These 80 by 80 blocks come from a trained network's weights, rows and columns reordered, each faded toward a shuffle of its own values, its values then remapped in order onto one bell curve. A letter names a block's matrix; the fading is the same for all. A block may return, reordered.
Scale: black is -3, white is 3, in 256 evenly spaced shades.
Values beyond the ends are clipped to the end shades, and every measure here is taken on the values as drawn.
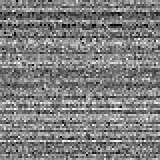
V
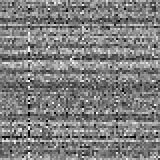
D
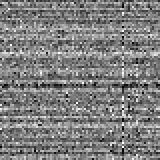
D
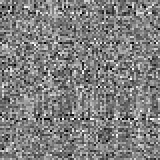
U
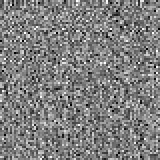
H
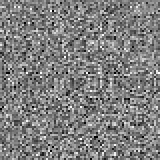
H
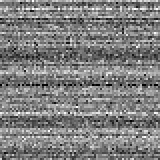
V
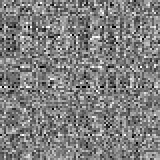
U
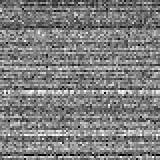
V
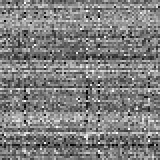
D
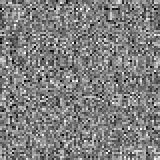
H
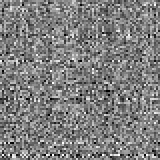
U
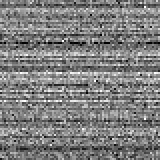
V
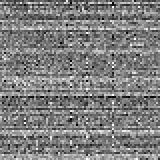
D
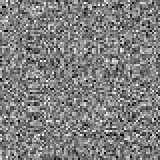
H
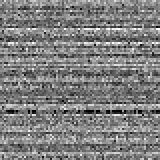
V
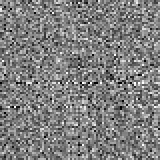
H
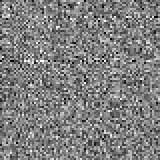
H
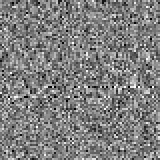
H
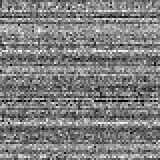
V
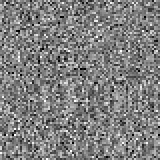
H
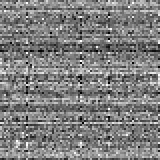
D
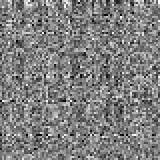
U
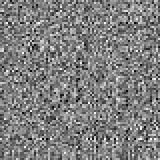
H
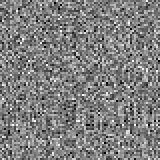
H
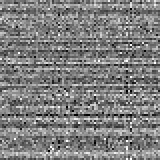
D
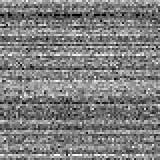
V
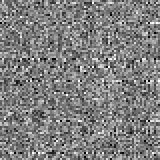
U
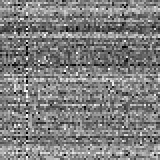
D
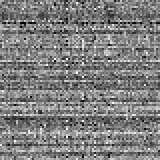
D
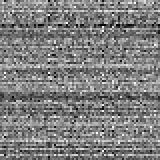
D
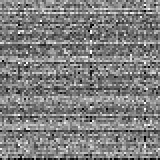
D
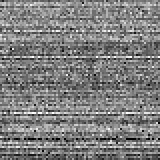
V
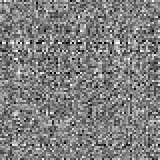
U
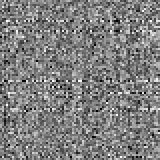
U
